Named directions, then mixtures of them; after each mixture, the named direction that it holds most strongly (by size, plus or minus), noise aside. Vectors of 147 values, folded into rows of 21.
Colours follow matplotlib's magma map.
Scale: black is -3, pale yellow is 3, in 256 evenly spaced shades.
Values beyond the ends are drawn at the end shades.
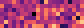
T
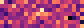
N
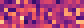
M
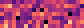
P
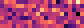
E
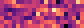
E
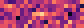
P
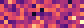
N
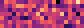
E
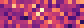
E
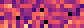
P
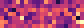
M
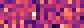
T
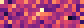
N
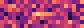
N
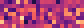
M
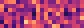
M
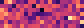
N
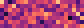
N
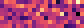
E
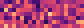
M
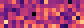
T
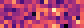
T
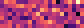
E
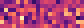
M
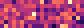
T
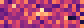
N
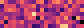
T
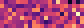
E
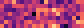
T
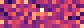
N
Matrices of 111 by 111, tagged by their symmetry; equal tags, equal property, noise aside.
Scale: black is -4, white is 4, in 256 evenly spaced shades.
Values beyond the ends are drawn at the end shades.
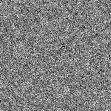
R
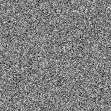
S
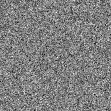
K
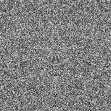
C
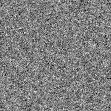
S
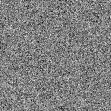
R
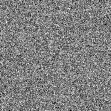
S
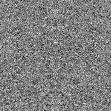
C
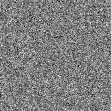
R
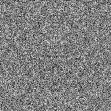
C
